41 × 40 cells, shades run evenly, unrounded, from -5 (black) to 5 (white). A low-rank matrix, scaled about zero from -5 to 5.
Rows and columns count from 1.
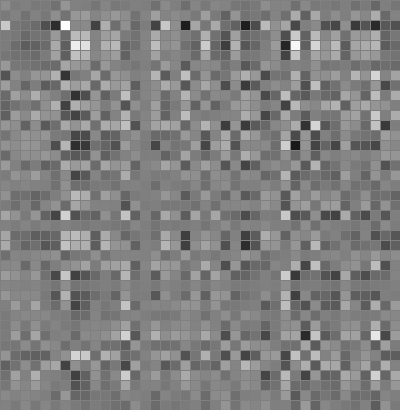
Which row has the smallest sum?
3
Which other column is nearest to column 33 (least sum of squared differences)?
37
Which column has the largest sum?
13
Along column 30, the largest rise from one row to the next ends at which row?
4
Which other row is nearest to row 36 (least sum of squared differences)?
20
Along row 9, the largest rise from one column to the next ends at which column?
32
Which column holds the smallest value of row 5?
29
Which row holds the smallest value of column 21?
15
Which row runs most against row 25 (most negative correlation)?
16
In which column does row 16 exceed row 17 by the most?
25
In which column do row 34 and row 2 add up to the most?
38
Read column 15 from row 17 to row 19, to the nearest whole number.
0 0 0
